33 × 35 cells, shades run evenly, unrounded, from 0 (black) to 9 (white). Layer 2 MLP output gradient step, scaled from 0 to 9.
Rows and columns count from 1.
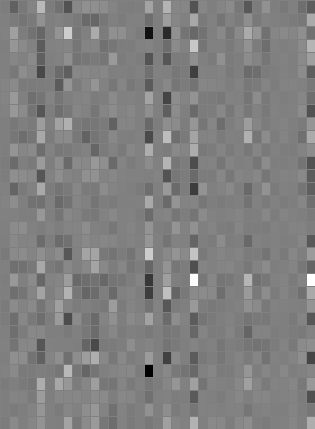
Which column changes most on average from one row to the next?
22
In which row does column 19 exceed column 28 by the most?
1
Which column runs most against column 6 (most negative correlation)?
30
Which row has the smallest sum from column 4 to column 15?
27
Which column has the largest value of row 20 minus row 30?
17
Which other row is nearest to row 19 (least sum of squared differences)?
9
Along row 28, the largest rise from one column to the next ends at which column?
20
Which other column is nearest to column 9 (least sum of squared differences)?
12
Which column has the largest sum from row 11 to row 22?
19
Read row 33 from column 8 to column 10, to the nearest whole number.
6 4 5
